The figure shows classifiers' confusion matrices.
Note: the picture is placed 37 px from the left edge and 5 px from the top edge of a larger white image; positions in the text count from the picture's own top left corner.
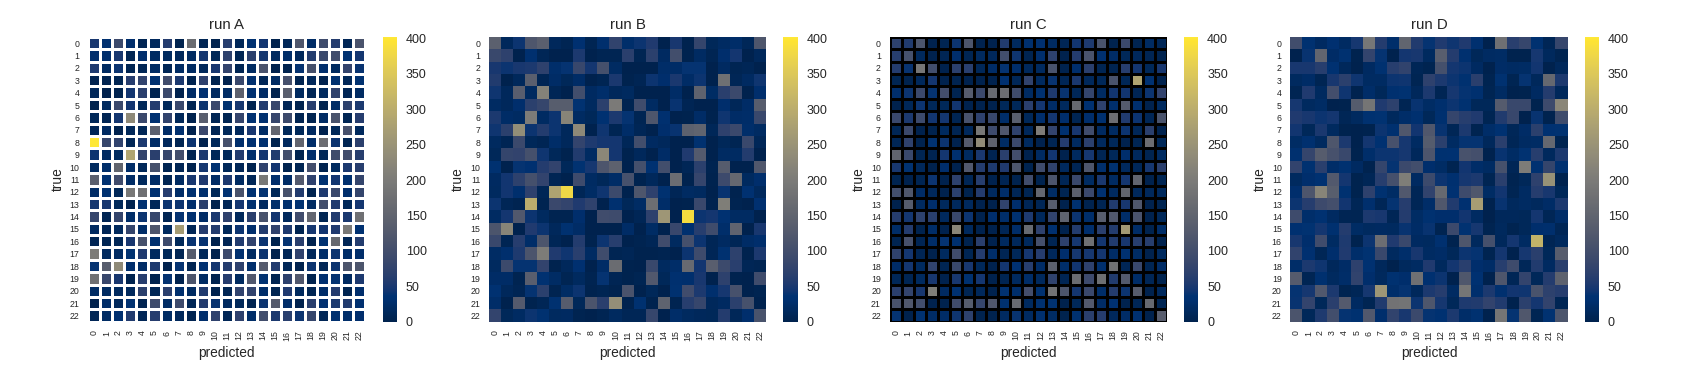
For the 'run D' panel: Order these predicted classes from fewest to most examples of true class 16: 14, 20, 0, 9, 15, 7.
15, 0, 9, 14, 7, 20
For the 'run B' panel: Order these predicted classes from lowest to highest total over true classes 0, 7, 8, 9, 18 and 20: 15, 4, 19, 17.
15, 19, 4, 17
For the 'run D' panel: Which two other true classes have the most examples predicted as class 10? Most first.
19, 22
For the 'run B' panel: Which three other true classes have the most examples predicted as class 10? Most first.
21, 5, 18
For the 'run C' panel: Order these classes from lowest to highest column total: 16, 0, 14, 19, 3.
14, 3, 0, 19, 16
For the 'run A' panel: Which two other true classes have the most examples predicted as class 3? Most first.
9, 6
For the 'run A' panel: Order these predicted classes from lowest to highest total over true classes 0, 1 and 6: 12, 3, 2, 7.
7, 12, 2, 3
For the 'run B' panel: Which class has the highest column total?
3
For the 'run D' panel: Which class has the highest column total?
9
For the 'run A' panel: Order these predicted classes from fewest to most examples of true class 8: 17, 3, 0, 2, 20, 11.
3, 20, 2, 11, 17, 0
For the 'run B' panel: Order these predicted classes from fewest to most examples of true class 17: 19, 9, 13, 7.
13, 19, 7, 9
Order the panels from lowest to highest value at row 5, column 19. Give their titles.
run A, run B, run D, run C
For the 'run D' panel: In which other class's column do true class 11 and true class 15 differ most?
21
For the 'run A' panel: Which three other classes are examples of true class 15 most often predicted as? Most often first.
7, 21, 5
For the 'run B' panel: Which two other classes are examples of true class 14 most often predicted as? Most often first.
16, 2
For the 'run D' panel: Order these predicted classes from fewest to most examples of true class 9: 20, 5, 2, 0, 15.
5, 0, 20, 15, 2
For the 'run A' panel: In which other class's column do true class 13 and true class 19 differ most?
0
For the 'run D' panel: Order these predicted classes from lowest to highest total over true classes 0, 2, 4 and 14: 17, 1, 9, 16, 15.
16, 15, 1, 17, 9
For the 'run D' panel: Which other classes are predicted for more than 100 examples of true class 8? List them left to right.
3, 11, 21
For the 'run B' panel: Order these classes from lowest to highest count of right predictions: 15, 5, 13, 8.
8, 15, 5, 13
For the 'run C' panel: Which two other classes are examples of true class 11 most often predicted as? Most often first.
20, 13
